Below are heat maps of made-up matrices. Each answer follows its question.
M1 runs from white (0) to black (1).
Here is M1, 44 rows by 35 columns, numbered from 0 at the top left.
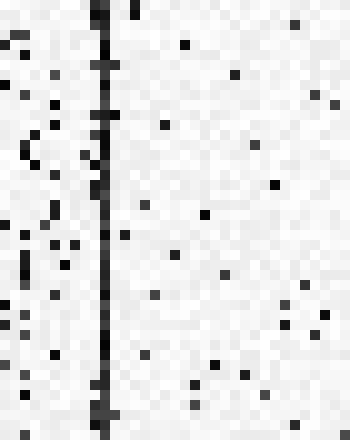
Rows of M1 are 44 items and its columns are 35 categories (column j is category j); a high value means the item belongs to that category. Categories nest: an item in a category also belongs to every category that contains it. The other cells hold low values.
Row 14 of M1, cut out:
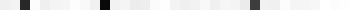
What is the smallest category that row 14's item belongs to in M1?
25
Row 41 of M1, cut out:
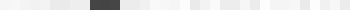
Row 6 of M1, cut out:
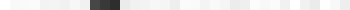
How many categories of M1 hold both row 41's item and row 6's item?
3
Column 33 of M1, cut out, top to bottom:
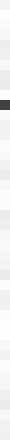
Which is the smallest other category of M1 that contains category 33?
5
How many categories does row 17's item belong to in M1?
2
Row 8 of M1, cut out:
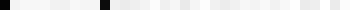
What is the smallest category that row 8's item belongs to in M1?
0
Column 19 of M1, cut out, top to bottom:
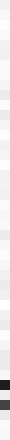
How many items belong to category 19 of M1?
2
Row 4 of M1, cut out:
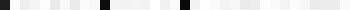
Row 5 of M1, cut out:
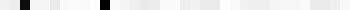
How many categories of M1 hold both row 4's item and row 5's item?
1
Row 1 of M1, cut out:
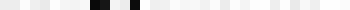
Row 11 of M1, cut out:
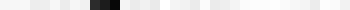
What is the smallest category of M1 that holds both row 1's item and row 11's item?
9
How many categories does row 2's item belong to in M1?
3
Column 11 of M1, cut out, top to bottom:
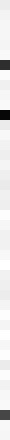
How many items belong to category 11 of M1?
3
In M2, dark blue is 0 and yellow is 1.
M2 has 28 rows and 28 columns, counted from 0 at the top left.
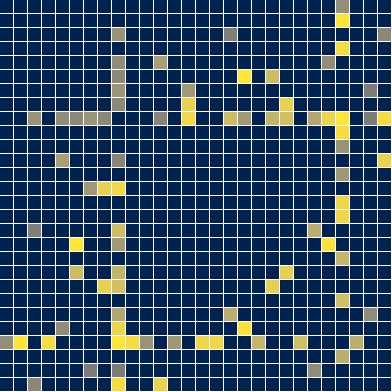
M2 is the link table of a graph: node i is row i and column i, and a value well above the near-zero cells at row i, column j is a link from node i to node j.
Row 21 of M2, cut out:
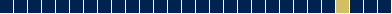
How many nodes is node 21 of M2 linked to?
1
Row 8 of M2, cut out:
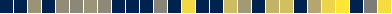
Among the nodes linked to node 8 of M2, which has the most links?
node 24
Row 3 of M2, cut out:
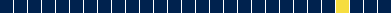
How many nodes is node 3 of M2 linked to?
1
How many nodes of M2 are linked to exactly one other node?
11
